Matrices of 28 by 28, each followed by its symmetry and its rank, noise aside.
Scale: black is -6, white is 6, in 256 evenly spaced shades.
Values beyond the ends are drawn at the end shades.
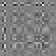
no symmetry, rank two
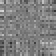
no symmetry, rank two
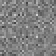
symmetric, rank four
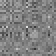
symmetric, rank three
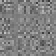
no symmetry, rank three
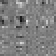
no symmetry, rank two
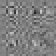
no symmetry, rank three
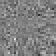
antisymmetric, rank four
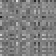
antisymmetric, rank two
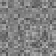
symmetric, rank three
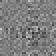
symmetric, rank four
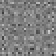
antisymmetric, rank four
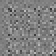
symmetric, rank three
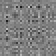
symmetric, rank three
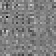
no symmetry, rank three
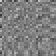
symmetric, rank two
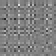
antisymmetric, rank two
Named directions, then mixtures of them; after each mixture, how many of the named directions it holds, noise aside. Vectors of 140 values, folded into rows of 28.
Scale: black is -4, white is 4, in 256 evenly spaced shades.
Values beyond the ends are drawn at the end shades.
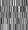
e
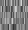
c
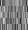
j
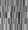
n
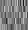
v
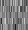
three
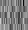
two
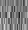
one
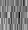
one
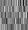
one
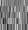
three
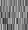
three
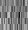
one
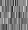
four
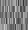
four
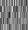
three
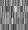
one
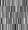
four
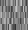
two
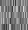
three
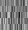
one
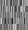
two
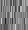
three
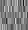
one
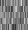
two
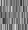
three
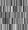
three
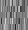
three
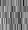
three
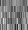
two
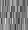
three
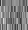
two
